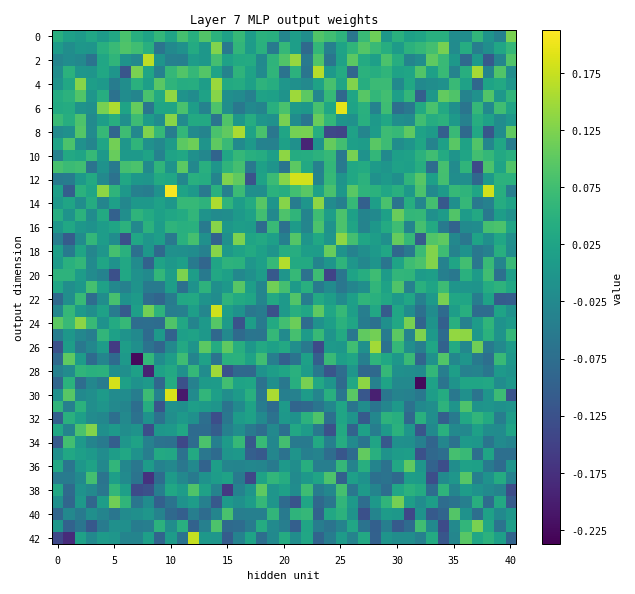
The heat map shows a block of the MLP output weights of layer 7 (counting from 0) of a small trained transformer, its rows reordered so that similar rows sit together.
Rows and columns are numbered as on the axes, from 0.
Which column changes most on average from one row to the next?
14
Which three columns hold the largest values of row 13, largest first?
10, 38, 4
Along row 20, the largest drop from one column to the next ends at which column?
24
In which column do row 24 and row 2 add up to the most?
21
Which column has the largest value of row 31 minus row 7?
36
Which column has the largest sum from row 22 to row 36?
1
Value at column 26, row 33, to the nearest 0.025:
-0.1
